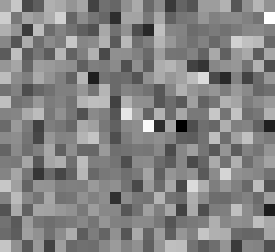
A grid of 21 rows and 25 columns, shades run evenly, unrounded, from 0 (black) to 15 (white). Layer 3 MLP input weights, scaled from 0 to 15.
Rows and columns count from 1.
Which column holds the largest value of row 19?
24
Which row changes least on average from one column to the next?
19
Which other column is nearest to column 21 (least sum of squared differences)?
13
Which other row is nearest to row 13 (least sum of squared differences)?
17
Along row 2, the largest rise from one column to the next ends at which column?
25
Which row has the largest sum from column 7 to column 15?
4
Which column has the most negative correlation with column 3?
2
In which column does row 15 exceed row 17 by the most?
21
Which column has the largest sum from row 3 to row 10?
22
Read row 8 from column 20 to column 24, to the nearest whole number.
9 7 9 8 6
